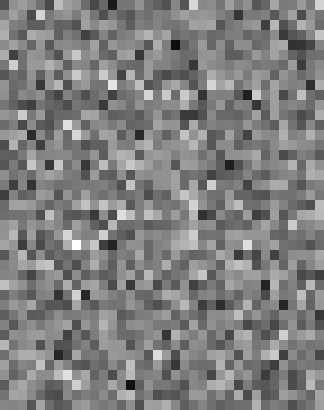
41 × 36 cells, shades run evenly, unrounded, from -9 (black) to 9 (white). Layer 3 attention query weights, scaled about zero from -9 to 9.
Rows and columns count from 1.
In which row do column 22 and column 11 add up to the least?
7
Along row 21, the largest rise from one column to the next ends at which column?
36
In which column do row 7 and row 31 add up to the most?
2
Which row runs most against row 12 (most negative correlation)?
15
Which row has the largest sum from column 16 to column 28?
25
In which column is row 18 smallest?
24
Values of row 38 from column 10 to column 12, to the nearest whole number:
3 -2 0
